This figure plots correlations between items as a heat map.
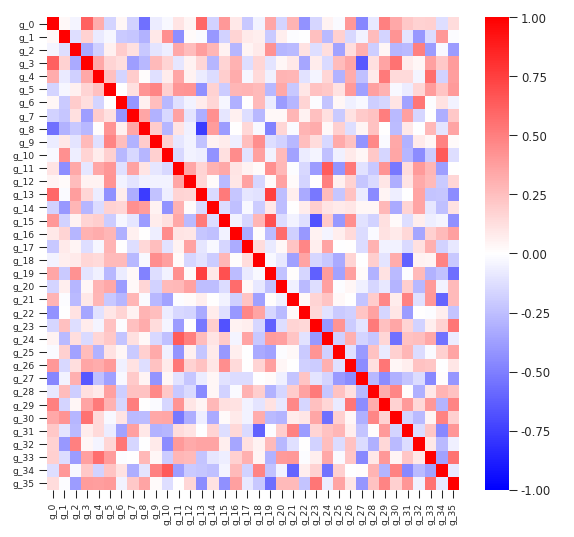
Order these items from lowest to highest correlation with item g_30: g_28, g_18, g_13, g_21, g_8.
g_8, g_13, g_21, g_18, g_28
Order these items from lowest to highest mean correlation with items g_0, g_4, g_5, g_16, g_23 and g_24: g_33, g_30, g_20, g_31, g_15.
g_15, g_30, g_31, g_20, g_33
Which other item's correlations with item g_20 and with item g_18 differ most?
g_31
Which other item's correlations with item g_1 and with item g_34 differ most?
g_21
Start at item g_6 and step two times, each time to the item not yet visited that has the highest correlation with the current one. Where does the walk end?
g_2
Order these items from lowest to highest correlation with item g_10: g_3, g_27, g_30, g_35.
g_35, g_27, g_3, g_30
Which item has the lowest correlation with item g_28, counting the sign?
g_13
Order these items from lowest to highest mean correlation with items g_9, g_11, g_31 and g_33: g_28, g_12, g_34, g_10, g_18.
g_34, g_10, g_18, g_28, g_12
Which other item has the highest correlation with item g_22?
g_17
